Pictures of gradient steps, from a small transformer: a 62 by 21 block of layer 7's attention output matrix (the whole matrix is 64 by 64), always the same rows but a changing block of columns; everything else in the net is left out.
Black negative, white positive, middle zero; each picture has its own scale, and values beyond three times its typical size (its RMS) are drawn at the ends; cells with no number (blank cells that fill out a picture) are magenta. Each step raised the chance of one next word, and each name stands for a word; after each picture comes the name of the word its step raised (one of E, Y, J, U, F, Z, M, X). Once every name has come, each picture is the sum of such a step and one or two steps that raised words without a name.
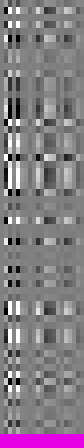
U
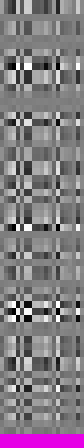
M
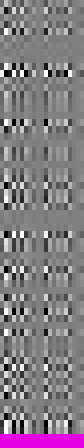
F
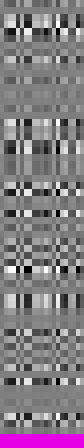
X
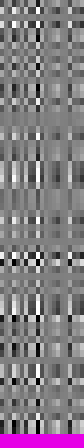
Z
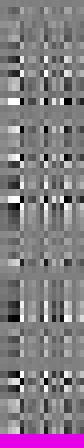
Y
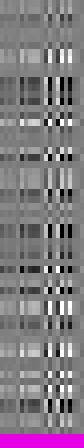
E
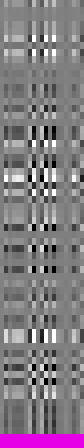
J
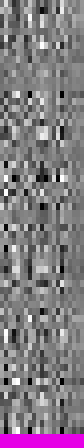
J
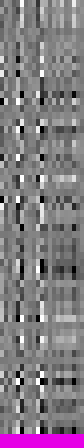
Y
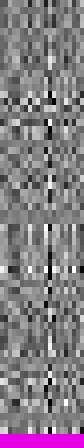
E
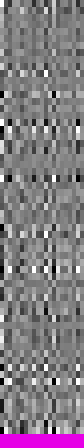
F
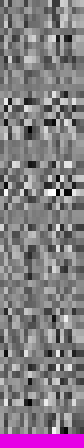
J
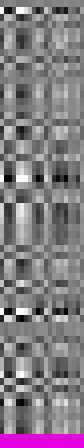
Z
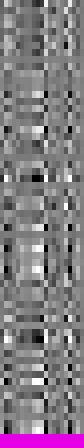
J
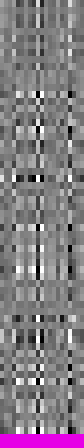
J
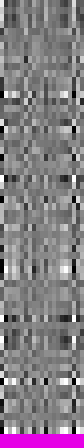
Y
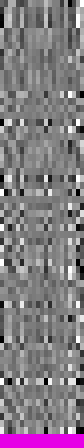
X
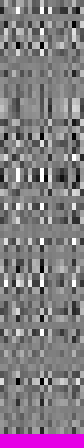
U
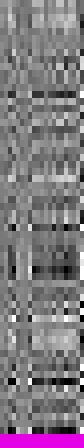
M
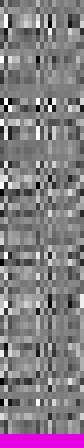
X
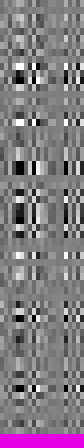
M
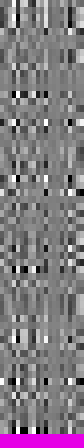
X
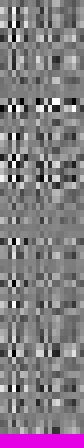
U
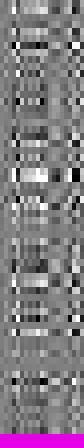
Y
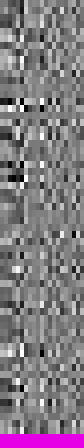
F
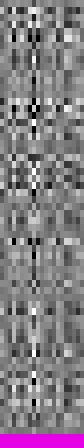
U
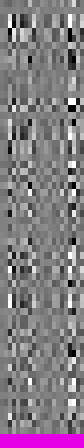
X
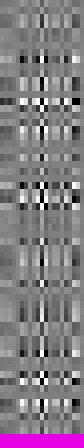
Y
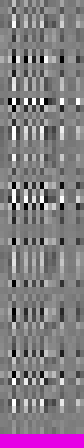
Y
